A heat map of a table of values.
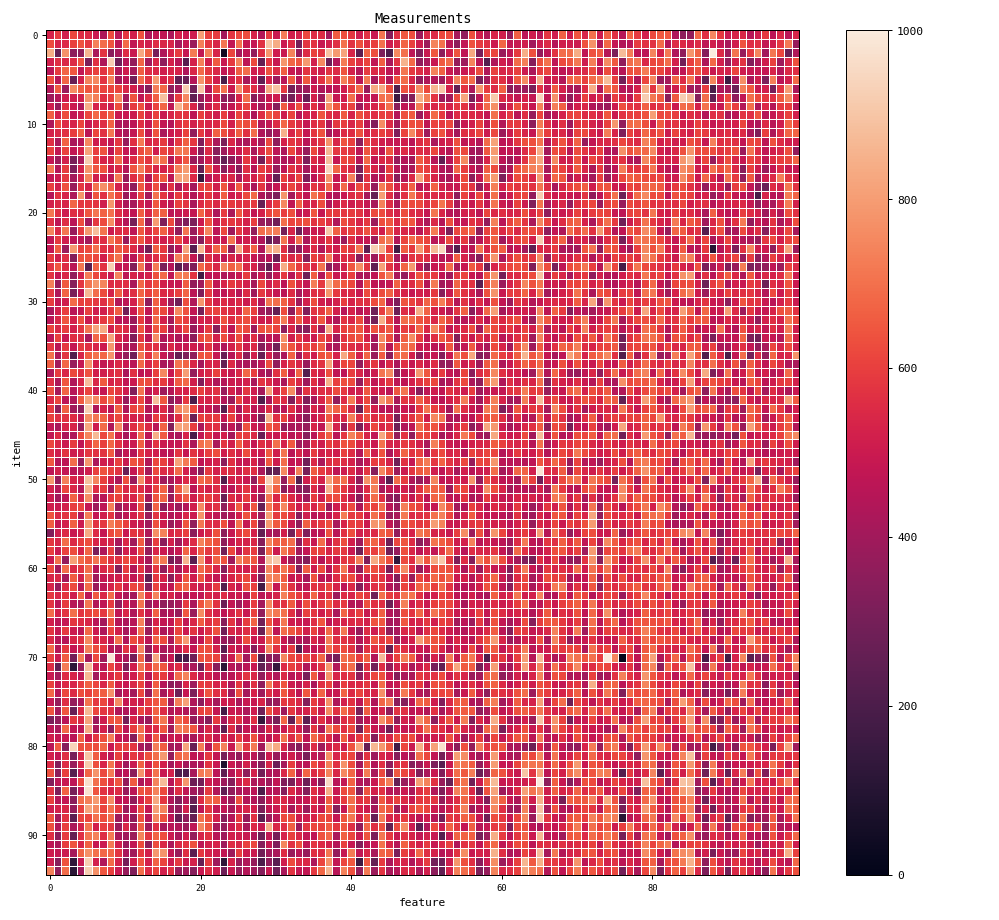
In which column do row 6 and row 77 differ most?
30
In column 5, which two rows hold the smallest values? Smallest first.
26, 3
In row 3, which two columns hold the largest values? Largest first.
8, 47
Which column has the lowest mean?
28
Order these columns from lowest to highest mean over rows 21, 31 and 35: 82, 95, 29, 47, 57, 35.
29, 95, 57, 82, 35, 47
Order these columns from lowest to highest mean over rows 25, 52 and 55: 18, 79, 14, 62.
62, 14, 18, 79
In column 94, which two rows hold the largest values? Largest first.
50, 2
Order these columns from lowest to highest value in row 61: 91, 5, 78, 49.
91, 78, 49, 5
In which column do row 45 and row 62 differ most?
6
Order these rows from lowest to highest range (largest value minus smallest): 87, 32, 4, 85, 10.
4, 10, 32, 87, 85
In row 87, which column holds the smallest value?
19
